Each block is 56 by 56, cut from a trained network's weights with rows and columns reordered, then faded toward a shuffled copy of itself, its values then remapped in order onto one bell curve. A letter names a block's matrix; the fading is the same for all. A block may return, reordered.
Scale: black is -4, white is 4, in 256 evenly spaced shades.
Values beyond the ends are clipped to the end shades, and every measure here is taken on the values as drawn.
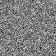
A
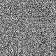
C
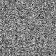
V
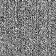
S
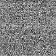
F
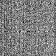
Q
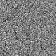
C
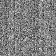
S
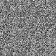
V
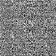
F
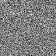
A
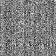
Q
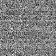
F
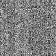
S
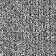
Q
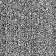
S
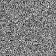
A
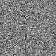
A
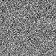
A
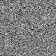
V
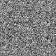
C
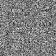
C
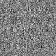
C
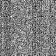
Q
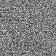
V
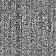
Q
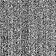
Q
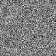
A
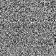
V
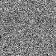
V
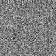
V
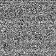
F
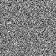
A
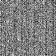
Q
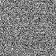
V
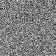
A
